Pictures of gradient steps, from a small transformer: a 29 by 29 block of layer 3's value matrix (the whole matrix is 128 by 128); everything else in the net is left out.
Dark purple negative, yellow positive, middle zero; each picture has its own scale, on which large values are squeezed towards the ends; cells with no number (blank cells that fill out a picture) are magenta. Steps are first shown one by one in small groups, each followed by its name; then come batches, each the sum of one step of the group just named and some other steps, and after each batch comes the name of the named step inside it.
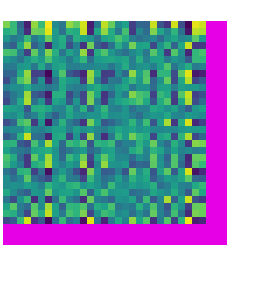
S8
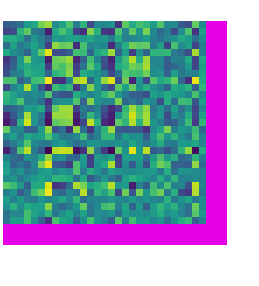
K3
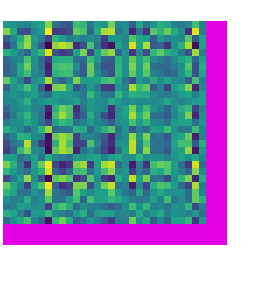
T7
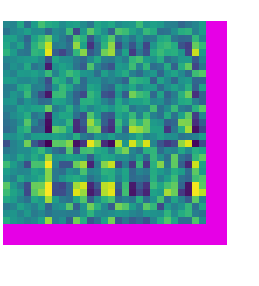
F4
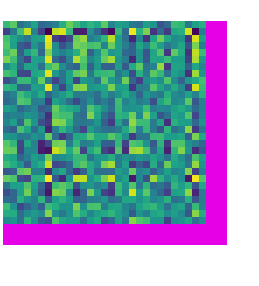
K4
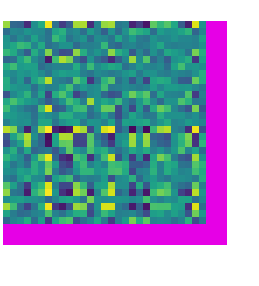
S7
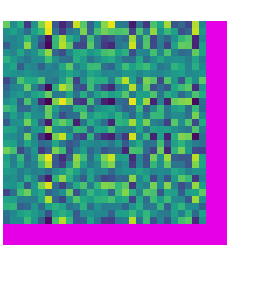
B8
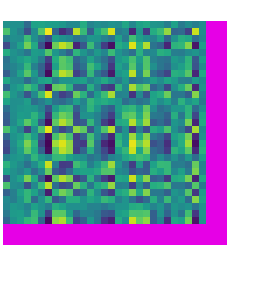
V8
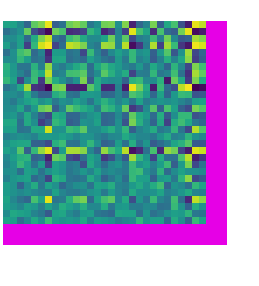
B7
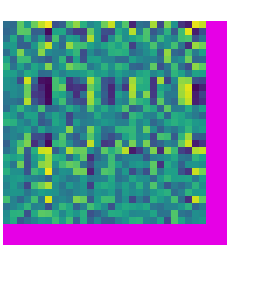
B7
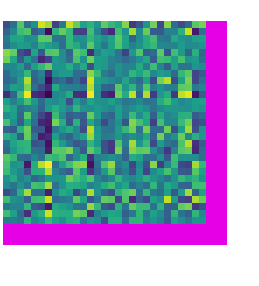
K4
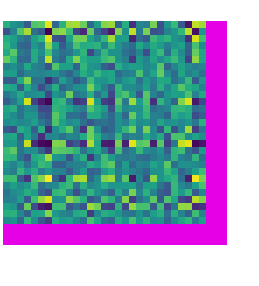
K4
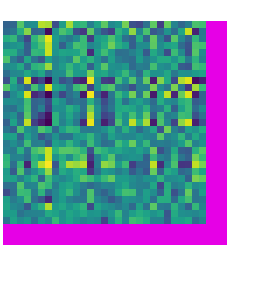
K4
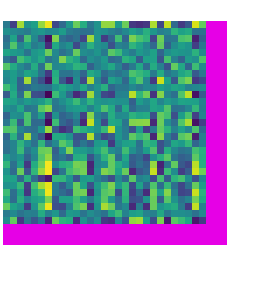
S7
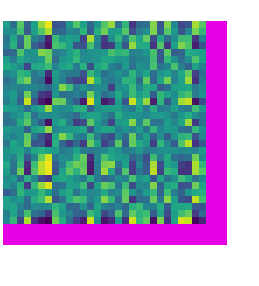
B8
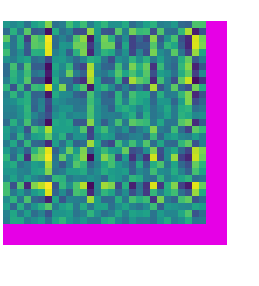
F4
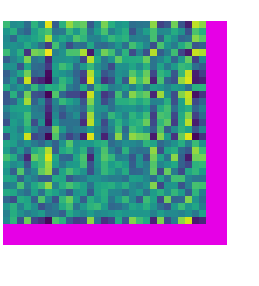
S8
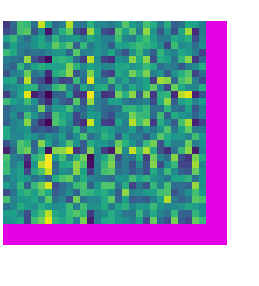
K3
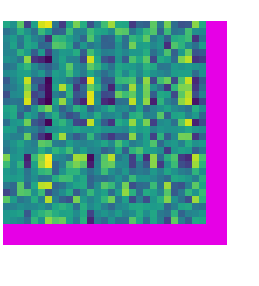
B8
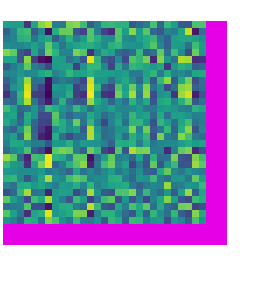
K4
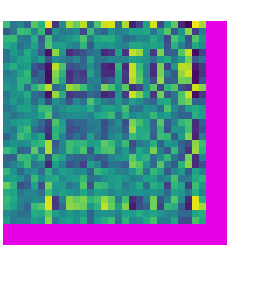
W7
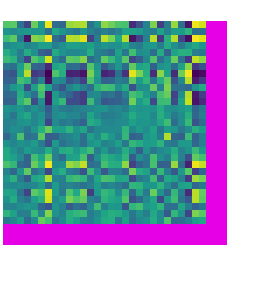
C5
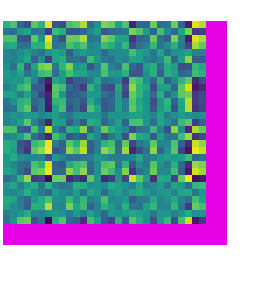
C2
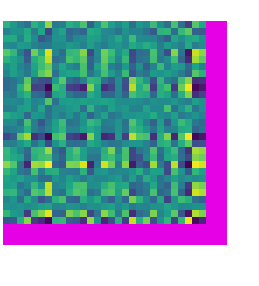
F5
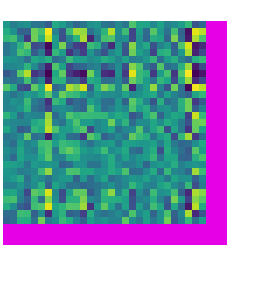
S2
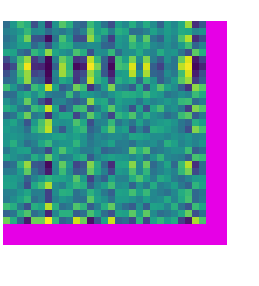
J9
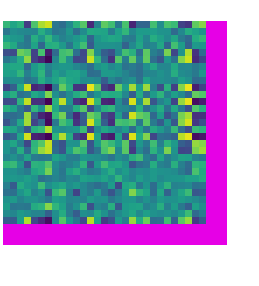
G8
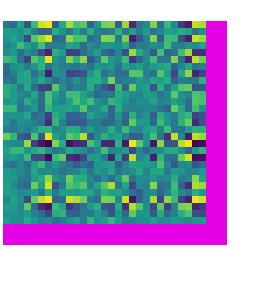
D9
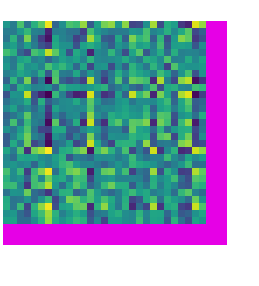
W7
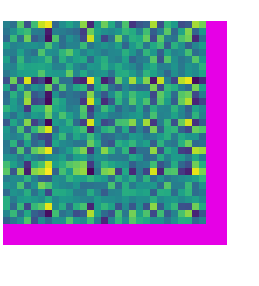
G8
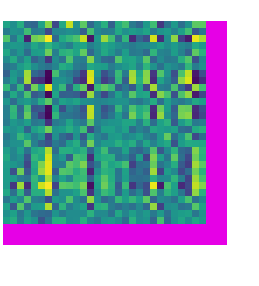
C5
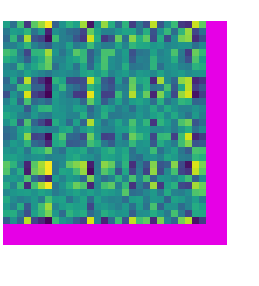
F5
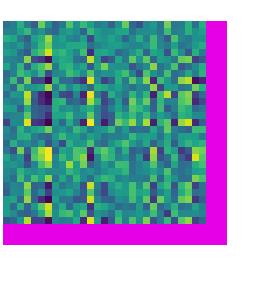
G8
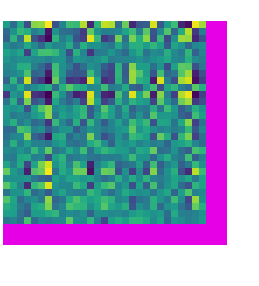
W7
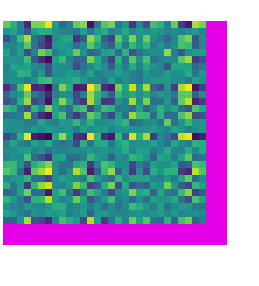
G8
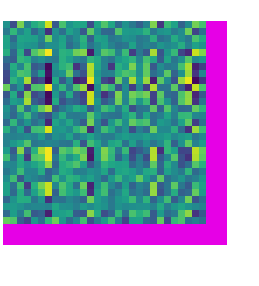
J9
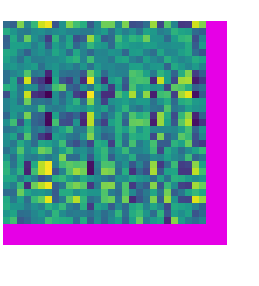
D9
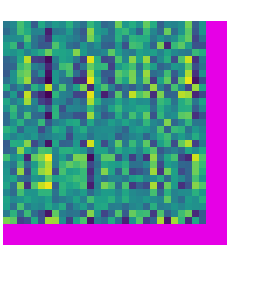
J9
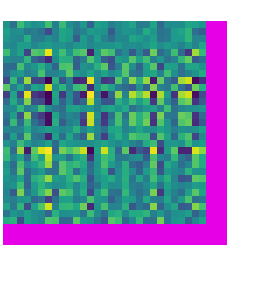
J9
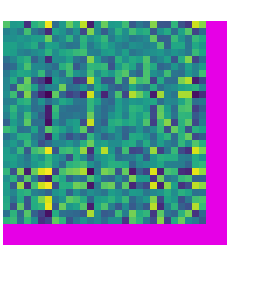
C2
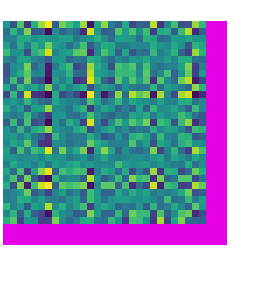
J9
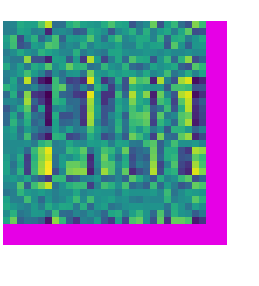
C2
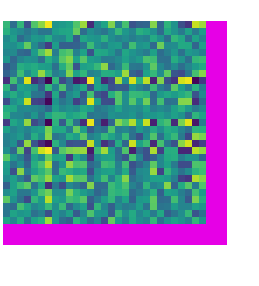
D9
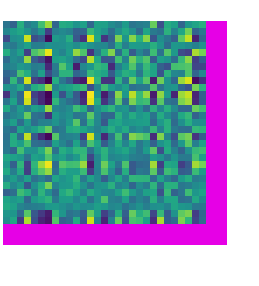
J9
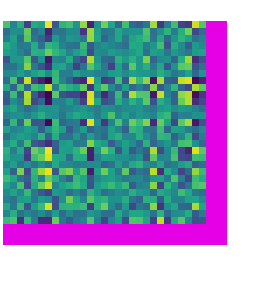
W7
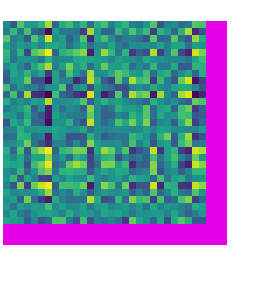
F5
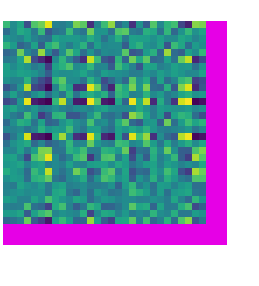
G8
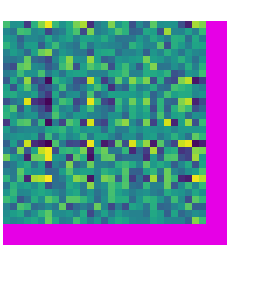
D9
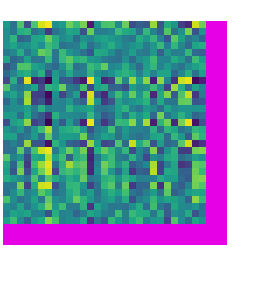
D9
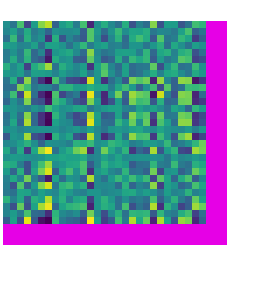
G8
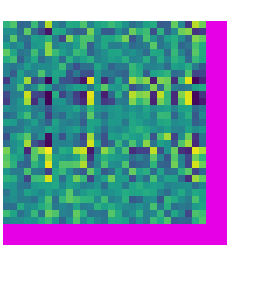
C5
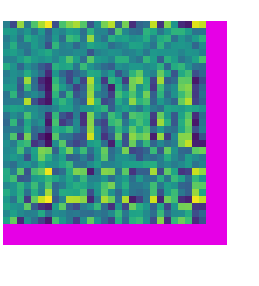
D9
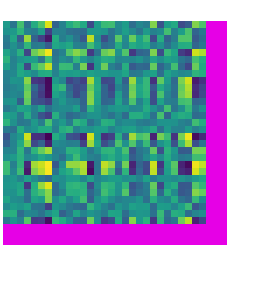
F5
